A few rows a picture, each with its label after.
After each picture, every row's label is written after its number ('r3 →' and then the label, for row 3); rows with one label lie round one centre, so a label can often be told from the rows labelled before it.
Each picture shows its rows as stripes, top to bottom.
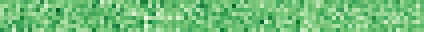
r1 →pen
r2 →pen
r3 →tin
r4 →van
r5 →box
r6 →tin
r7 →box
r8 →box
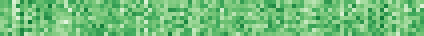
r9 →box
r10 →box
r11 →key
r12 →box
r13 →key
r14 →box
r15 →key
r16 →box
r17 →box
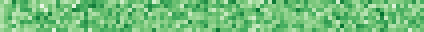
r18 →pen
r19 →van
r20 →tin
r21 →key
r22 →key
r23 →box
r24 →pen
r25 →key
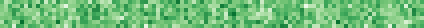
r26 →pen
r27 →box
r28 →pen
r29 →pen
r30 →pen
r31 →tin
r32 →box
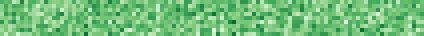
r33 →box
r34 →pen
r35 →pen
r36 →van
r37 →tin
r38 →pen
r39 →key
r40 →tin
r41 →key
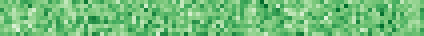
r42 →tin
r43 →box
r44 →key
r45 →key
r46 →van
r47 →van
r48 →key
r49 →key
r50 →pen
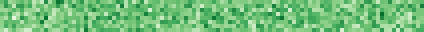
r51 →van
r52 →tin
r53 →pen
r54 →key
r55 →key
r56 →pen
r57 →tin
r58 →key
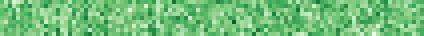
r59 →key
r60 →box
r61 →tin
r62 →tin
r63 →pen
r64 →pen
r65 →van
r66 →tin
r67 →van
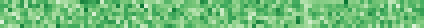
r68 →box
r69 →box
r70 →key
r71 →key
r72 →pen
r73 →tin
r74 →van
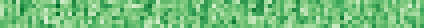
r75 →tin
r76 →tin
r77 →tin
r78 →tin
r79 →pen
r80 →pen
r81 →box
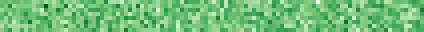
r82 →pen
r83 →key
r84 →van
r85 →tin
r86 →key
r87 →box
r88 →key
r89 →box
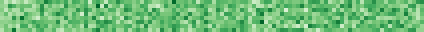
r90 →key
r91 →pen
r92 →key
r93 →tin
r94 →pen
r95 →tin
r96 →key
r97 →pen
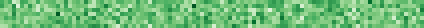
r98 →key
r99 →tin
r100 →pen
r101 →tin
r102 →van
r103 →van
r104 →pen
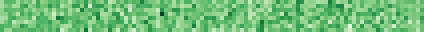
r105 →pen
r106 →tin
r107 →pen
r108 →pen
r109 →van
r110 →key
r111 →tin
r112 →tin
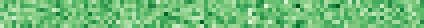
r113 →tin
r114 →tin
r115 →key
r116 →van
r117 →key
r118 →pen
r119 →tin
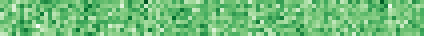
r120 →key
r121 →box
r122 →key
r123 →pen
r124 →key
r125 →box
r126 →pen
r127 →tin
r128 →pen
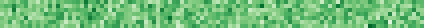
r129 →pen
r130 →tin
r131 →pen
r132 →van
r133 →van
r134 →box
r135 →box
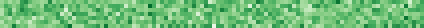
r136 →tin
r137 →van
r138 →box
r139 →tin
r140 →van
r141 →key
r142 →pen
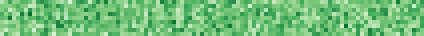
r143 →pen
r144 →van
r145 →box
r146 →box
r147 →box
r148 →van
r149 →van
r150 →key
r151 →key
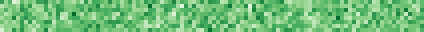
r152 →key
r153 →van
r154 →van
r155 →tin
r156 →tin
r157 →box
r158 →pen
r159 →van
